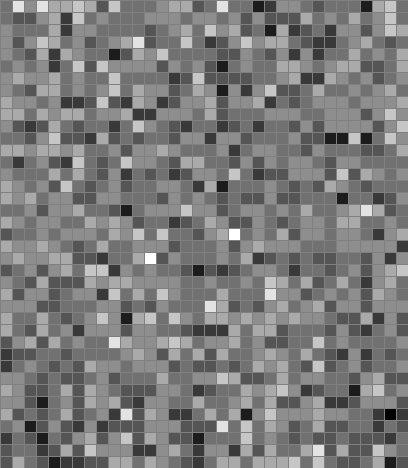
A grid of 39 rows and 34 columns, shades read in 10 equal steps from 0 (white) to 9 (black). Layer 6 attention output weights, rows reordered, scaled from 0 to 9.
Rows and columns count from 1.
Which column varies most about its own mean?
19
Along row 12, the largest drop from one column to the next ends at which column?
30
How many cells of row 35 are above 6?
7
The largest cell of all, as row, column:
35, 33
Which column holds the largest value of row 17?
29
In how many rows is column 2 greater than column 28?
6
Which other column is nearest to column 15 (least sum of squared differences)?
16
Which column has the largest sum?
28
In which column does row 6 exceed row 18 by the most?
31
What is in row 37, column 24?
5
